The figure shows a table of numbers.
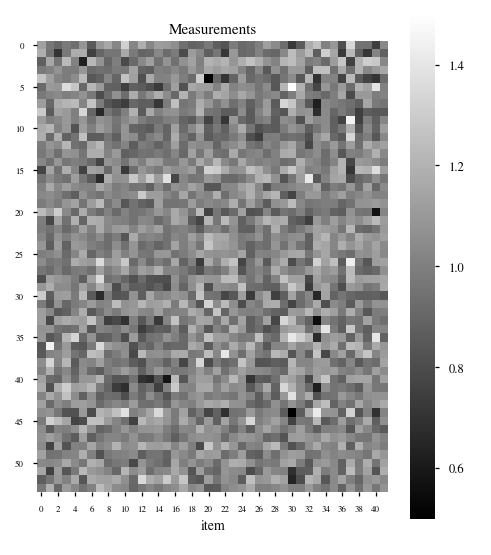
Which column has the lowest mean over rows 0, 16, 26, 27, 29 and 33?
36
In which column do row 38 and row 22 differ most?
19
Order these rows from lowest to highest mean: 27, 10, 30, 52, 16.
30, 10, 27, 16, 52
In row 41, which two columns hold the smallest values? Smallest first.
33, 10
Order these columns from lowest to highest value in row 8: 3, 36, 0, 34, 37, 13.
37, 36, 34, 3, 13, 0
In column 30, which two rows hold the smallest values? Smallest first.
44, 52
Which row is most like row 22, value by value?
27
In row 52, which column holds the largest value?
12
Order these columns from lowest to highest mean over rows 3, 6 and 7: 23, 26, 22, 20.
26, 23, 20, 22
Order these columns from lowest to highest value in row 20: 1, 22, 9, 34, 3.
22, 9, 34, 3, 1
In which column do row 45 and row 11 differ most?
25
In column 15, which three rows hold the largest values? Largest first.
16, 52, 31
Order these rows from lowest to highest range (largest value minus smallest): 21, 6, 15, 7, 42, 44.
6, 21, 42, 15, 7, 44
